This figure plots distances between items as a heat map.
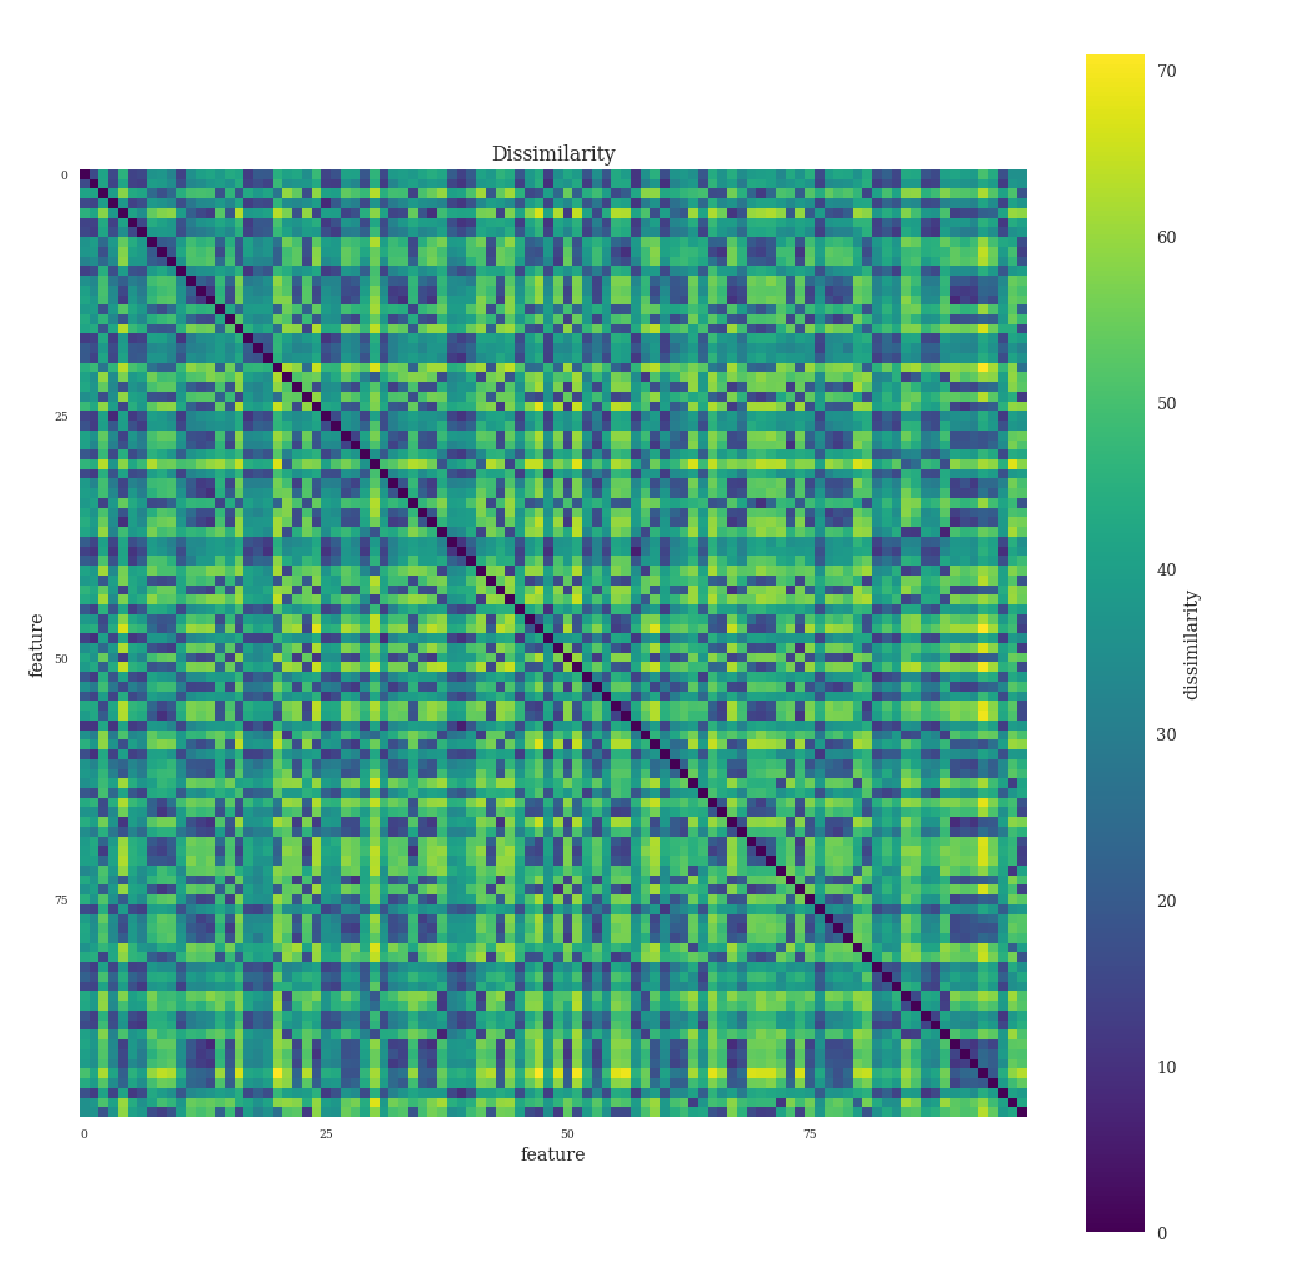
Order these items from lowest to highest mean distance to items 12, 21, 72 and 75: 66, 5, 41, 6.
6, 5, 41, 66
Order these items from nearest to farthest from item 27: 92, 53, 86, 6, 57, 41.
53, 92, 6, 57, 86, 41
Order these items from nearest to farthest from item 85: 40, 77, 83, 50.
83, 40, 50, 77
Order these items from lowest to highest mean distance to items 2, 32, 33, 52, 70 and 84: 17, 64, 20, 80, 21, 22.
17, 64, 22, 20, 80, 21
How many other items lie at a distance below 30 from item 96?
3
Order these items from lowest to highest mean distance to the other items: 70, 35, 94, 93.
35, 94, 70, 93
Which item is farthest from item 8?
93
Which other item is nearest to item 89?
37
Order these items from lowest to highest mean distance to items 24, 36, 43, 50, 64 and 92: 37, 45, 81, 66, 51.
45, 37, 66, 81, 51
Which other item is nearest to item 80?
63
